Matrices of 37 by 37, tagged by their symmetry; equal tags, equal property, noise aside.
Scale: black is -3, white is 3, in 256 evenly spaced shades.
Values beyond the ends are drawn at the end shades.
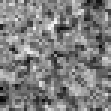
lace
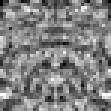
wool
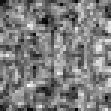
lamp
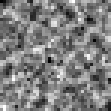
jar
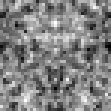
wool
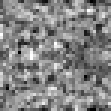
lamp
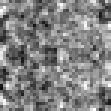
lamp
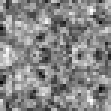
lamp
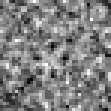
jar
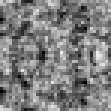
lamp
